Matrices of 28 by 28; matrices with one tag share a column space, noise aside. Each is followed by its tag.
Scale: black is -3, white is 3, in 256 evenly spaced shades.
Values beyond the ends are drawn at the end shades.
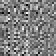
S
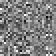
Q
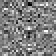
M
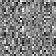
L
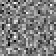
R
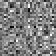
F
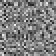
M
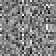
R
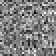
R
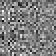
M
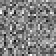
R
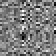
M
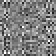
F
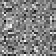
Q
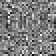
Q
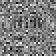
Q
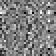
R
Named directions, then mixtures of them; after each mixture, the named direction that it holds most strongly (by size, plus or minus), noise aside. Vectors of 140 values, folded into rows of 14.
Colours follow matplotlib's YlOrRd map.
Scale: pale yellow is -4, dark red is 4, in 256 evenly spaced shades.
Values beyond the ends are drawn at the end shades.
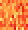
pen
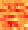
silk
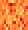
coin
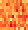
pen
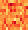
coin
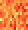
pen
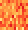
pen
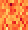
coin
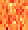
coin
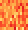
pen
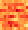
silk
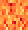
coin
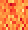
coin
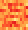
silk
